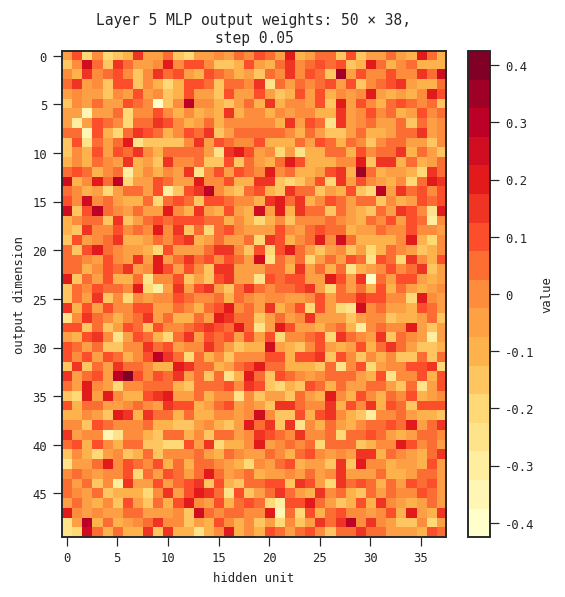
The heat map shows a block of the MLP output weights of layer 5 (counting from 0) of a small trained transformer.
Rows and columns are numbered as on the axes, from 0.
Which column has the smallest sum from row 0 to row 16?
15
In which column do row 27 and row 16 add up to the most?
3
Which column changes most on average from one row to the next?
9
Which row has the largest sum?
2
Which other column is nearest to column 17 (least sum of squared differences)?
1
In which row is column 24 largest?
46
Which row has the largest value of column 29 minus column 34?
12
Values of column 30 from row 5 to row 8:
0 0.1 0.05 -0.1
